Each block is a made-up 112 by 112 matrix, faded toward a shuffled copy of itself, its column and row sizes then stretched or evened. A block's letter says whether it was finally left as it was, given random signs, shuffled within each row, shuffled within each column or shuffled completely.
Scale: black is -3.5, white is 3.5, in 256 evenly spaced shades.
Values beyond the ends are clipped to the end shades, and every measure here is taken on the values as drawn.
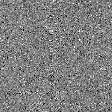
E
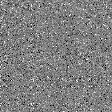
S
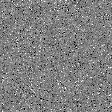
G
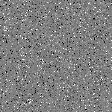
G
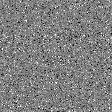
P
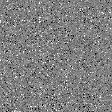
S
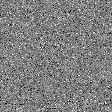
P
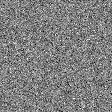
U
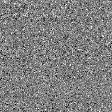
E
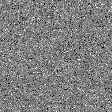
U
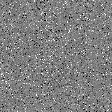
G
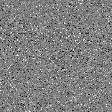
P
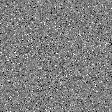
P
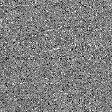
E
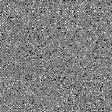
E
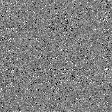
S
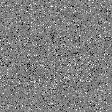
S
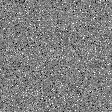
U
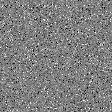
P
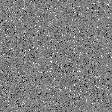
S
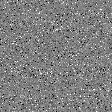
P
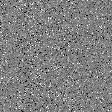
G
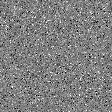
P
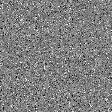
G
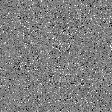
E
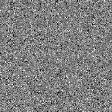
E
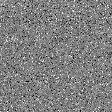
P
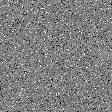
U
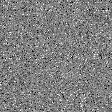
P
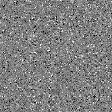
E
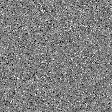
P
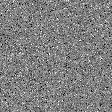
U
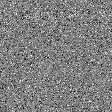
P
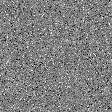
U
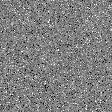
U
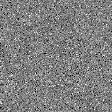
E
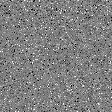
P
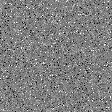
P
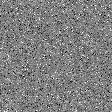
U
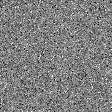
U
